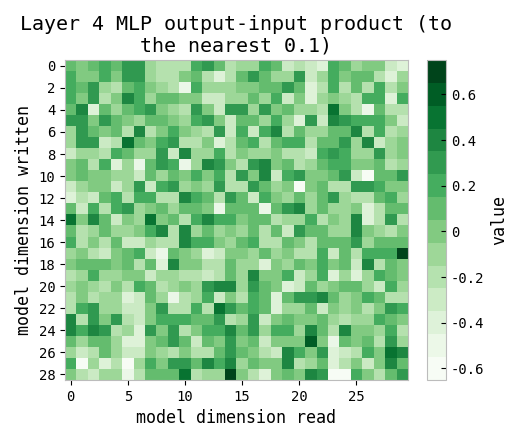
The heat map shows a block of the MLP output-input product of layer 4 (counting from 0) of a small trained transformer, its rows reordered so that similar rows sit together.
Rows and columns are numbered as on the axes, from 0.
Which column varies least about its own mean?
15
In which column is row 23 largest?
0
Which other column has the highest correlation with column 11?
23
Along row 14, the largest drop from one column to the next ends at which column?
26
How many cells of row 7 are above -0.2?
21
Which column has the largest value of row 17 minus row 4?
29
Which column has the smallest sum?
5
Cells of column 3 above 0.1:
5
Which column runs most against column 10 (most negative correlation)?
1
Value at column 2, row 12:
-0.3
